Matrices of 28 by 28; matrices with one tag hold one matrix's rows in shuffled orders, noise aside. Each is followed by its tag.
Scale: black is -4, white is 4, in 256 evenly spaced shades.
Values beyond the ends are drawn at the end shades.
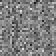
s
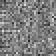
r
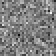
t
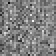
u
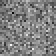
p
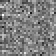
r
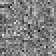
r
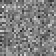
r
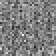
s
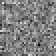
r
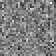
t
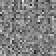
s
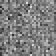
u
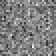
p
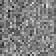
u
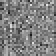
u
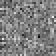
r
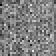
u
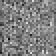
u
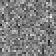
t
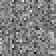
s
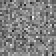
p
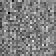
u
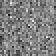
u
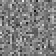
s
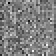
u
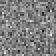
t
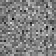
p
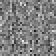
s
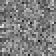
r
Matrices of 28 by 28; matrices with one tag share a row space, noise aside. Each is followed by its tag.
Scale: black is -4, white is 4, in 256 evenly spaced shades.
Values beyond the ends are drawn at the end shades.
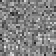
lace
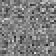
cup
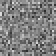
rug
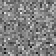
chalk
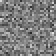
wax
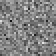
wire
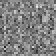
chalk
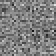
cup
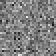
wax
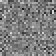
rug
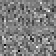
chalk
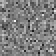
cup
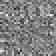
wax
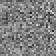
wax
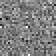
rug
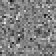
lace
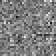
lace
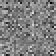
wax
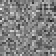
lace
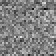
cup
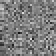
wax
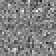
chalk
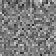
chalk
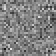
lace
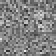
wire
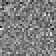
wax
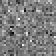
lace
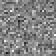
lace
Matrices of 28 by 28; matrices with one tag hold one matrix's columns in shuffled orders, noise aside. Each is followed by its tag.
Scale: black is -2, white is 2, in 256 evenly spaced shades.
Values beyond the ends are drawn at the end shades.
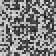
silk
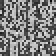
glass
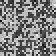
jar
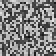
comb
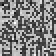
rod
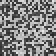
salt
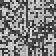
rod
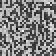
comb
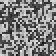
comb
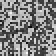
rod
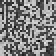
glass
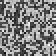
comb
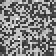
salt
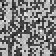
rod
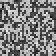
comb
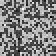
jar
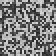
comb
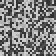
jar
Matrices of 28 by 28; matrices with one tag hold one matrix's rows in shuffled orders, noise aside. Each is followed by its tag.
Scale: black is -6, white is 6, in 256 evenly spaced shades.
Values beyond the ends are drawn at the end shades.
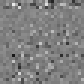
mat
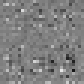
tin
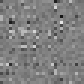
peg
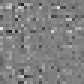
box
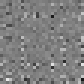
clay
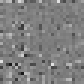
box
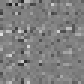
box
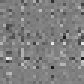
clay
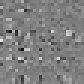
box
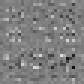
tin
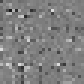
box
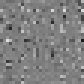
clay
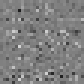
mat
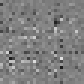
peg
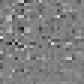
box
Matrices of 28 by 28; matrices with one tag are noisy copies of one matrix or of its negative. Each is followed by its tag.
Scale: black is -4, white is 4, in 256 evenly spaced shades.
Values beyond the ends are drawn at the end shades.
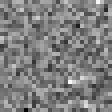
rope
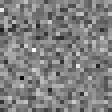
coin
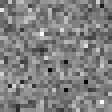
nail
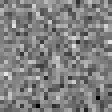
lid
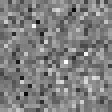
nail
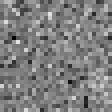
rope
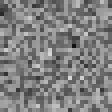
lid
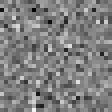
coin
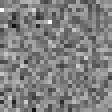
coin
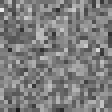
nail
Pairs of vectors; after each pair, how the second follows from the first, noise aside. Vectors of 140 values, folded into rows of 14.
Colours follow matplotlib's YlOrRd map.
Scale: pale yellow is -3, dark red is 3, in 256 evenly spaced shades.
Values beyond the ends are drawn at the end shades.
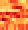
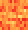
reversed, negated, shrunk.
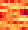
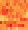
reversed, negated, shrunk.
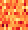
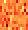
partly zeroed.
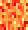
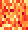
shuffled.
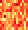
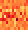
negated, partly zeroed.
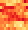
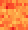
reversed, negated, shrunk.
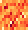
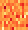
partly zeroed.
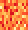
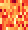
shuffled.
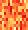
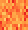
reversed, negated, shrunk.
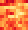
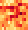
negated.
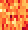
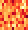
wrapped around, negated.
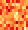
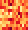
wrapped around, negated.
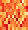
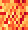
negated.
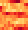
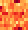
partly zeroed.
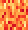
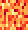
shuffled.
